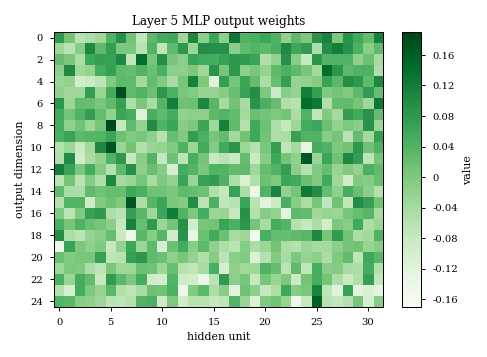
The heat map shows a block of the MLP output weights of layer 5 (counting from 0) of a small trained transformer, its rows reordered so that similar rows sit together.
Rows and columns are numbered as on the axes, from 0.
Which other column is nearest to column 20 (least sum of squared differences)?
21
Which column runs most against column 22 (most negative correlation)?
11
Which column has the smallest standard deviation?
9
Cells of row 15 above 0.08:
3
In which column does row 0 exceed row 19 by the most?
0
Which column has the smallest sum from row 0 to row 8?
2
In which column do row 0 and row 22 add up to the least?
14
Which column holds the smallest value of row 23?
12
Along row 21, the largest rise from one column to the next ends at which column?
25
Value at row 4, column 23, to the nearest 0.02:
-0.02
